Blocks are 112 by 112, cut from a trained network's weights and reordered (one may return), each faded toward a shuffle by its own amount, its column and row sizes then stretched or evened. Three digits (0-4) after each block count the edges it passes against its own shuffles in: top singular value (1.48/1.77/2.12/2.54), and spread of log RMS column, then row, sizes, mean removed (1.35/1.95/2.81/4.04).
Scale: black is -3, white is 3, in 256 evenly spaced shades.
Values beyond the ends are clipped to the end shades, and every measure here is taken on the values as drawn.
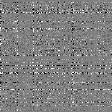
1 3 4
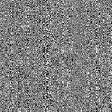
3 3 0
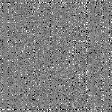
1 3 2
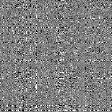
2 3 3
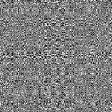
4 3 3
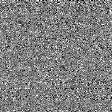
1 1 3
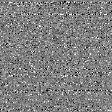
0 0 3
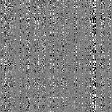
2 4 3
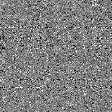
1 2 2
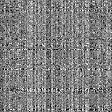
4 0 3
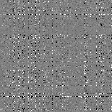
2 3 3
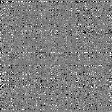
1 3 3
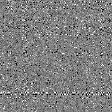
2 2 2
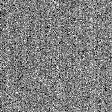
0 1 0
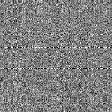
4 1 2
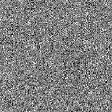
2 2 1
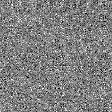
1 1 1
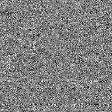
1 2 2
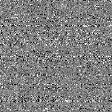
1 2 3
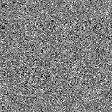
1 1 1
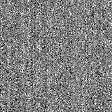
0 1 0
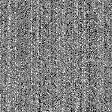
2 2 0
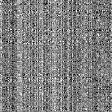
4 1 3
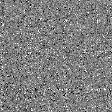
0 2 1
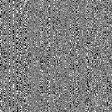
3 4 1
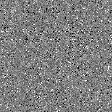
0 2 1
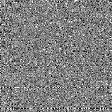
3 1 1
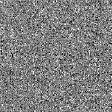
0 2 1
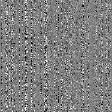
0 4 1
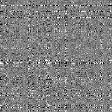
3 3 3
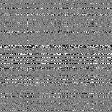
3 1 4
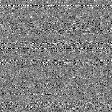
2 0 3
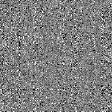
0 3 2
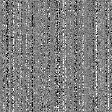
3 4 1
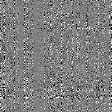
1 4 2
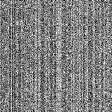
4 1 1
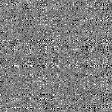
2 3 3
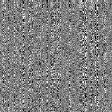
3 4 0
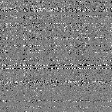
1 2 4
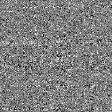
1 2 2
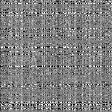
4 0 4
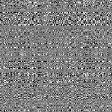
4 2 4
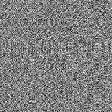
3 0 1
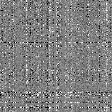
2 3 3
